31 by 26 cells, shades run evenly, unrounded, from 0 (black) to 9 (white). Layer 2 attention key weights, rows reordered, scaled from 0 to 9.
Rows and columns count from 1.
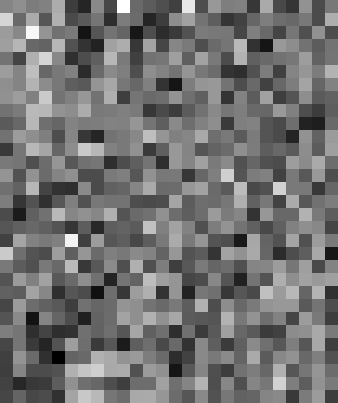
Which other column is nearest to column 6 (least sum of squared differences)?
20
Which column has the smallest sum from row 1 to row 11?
7
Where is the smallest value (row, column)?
28, 5
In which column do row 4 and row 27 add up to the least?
8
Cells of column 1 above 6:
2
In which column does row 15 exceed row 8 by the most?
22
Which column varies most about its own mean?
3
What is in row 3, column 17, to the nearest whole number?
4
